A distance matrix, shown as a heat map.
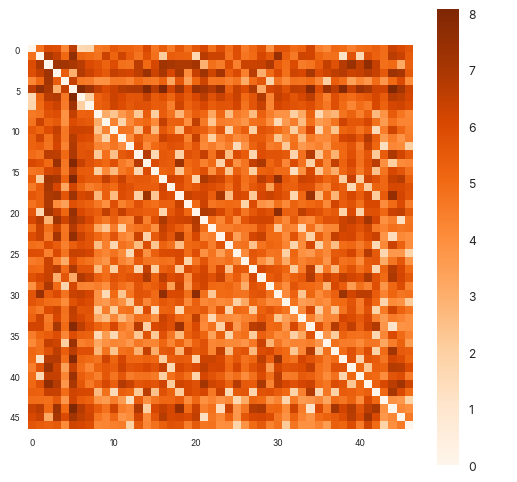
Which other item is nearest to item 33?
22
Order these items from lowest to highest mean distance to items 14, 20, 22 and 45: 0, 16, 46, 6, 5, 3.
46, 16, 0, 6, 3, 5
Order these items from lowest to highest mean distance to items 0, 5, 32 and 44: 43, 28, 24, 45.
24, 43, 28, 45
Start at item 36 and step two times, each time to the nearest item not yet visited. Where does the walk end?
29
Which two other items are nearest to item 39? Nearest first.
17, 41
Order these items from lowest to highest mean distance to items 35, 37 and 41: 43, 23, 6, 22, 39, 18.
18, 39, 22, 43, 6, 23
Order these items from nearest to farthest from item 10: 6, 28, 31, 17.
31, 17, 28, 6
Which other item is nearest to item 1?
38
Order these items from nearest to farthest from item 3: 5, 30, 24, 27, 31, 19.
5, 19, 31, 24, 30, 27
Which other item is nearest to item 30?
9
